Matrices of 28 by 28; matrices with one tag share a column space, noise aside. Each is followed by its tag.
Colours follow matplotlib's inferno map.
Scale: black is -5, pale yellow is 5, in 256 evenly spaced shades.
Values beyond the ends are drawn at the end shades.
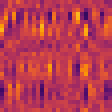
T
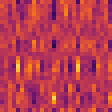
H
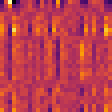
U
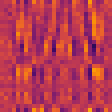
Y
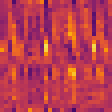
Y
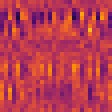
T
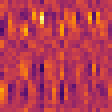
T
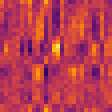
Y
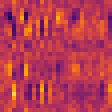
T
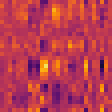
H
